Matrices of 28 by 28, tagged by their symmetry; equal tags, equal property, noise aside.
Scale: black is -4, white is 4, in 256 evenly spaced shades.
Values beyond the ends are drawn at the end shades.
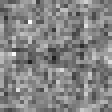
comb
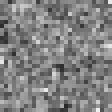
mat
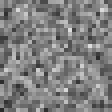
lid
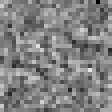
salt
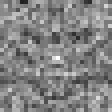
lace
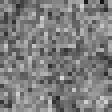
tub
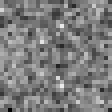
comb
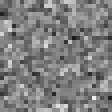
salt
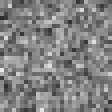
mat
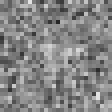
tub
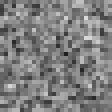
mat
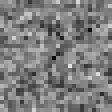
salt
